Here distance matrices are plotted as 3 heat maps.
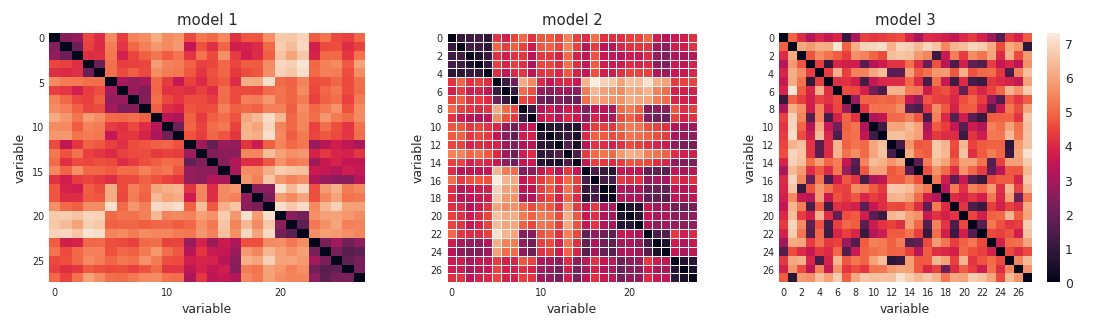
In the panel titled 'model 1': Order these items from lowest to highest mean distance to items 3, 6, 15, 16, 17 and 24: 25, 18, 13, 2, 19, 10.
13, 25, 2, 18, 10, 19
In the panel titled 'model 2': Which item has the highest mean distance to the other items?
5
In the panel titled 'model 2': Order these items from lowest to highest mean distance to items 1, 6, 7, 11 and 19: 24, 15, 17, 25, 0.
25, 0, 24, 15, 17
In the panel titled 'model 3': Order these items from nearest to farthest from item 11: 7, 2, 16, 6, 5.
6, 16, 5, 2, 7
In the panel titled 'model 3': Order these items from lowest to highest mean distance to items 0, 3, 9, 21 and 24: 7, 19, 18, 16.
19, 16, 7, 18
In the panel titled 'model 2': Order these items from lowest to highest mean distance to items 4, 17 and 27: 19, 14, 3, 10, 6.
3, 19, 14, 10, 6
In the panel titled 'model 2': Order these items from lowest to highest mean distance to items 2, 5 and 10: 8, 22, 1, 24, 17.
1, 24, 8, 17, 22
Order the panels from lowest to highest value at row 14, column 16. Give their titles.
model 1, model 2, model 3
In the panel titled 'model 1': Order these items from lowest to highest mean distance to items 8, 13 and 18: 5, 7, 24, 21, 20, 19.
7, 5, 19, 24, 21, 20
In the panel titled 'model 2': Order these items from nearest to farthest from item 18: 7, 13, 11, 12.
12, 11, 13, 7
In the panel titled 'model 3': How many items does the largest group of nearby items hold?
7
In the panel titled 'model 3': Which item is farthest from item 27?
13
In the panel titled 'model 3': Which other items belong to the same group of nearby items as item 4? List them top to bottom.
12, 13, 25
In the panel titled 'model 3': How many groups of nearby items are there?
8
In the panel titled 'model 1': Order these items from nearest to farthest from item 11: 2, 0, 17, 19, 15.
15, 2, 0, 17, 19
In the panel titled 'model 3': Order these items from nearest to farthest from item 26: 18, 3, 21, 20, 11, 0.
18, 3, 0, 21, 20, 11
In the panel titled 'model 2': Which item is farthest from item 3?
13
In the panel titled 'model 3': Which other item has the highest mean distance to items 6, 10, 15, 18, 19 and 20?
1
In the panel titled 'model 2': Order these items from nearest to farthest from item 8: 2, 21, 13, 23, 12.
23, 12, 13, 2, 21
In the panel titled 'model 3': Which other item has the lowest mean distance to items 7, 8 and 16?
0
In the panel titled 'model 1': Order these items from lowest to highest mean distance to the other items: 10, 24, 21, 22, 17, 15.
24, 15, 10, 17, 21, 22
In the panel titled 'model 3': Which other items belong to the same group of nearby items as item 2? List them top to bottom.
17
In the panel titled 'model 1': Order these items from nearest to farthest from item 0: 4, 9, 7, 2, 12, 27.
2, 4, 12, 27, 7, 9
